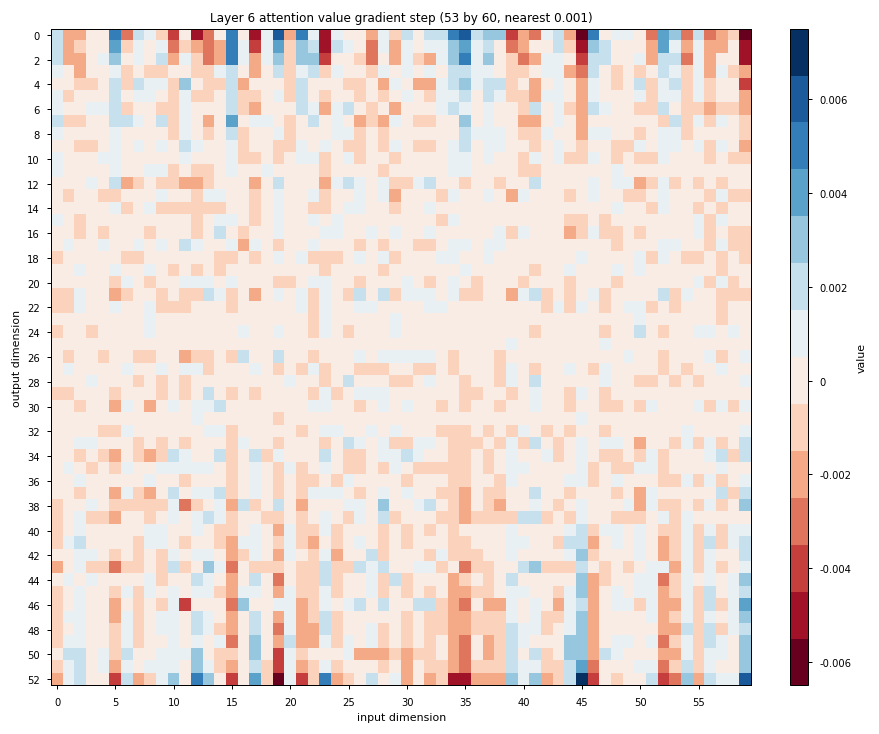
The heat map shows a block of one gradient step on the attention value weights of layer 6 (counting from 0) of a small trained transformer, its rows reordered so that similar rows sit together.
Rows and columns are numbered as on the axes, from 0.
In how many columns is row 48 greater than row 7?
21
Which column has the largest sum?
45
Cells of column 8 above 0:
15
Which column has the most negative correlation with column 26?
11
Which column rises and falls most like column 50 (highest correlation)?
8
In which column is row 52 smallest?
19
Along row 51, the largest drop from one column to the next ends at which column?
46
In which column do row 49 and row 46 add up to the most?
59
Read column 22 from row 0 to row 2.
0.001 0.002 0.003
